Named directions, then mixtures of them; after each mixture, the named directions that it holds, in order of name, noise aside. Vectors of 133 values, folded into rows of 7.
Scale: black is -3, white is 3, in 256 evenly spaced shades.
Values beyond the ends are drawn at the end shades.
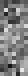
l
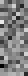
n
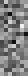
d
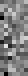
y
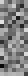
n.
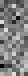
l, n.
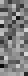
n.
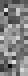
l.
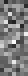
d, l.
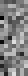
l, n, y.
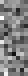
d, l, y.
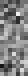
d, l, n.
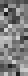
l, y.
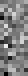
y.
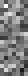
d, l, n.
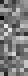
d, l, y.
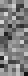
l, n.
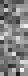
d, l, y.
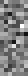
d.
